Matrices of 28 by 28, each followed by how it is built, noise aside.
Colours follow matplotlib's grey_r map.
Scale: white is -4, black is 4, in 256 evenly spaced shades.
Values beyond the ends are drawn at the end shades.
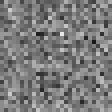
repeating rows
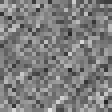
Hankel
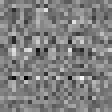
low rank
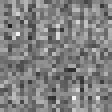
blocks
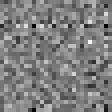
low rank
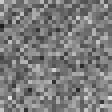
Hankel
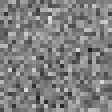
noise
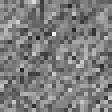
Hankel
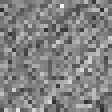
Hankel
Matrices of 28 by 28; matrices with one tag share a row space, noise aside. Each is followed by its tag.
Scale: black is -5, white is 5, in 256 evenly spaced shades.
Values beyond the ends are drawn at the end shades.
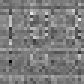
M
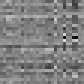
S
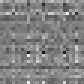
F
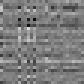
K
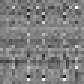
F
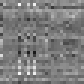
K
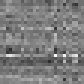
S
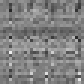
M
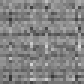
M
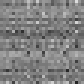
F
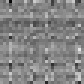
M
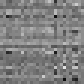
S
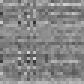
K
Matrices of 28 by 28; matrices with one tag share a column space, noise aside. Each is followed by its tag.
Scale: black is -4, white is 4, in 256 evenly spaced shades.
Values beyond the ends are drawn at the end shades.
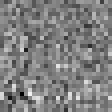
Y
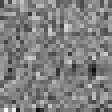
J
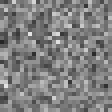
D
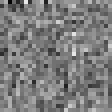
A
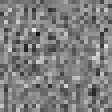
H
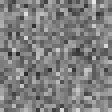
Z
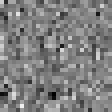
Y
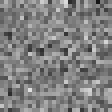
Z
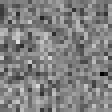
H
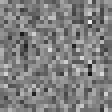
H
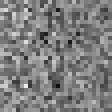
D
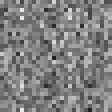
D
